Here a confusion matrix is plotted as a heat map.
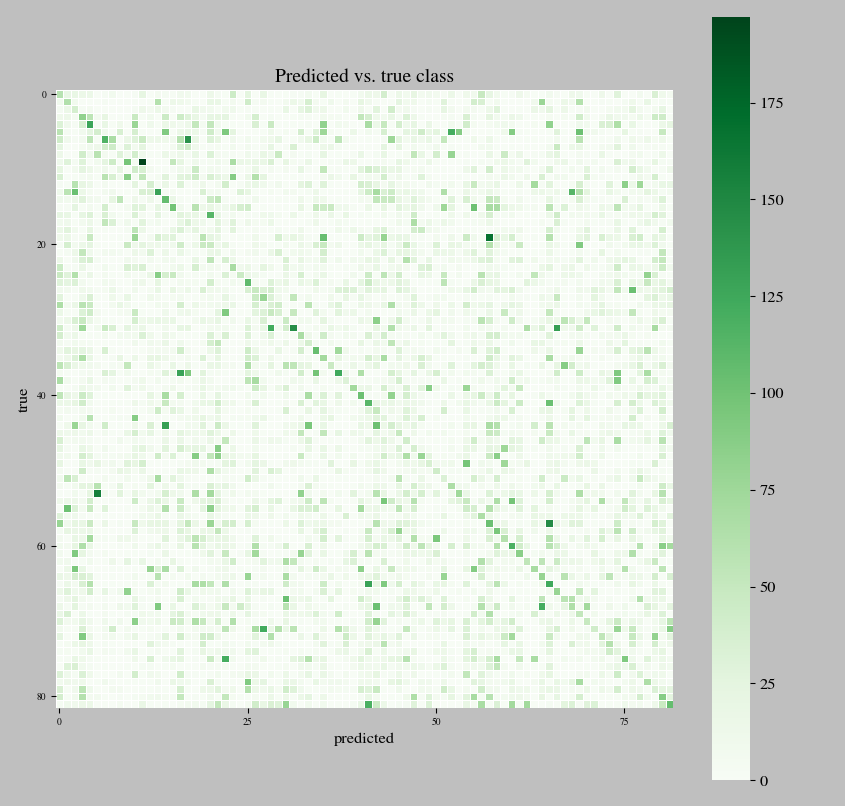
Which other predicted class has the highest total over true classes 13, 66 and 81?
41
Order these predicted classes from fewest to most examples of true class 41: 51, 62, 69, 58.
62, 51, 69, 58
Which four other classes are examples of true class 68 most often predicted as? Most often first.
64, 42, 13, 70
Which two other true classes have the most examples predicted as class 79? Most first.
72, 31
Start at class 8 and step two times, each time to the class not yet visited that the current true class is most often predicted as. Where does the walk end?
5
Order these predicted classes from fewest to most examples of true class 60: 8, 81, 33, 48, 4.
8, 4, 33, 48, 81
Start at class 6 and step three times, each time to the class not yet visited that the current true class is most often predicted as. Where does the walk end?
21
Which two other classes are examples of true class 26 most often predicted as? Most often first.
76, 74
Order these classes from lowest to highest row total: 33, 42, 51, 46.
33, 42, 51, 46
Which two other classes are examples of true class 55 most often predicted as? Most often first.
1, 20
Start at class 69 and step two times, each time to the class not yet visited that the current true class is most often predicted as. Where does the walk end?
65
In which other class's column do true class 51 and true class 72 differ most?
3
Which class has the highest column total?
57
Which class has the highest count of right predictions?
31
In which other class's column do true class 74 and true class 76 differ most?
58
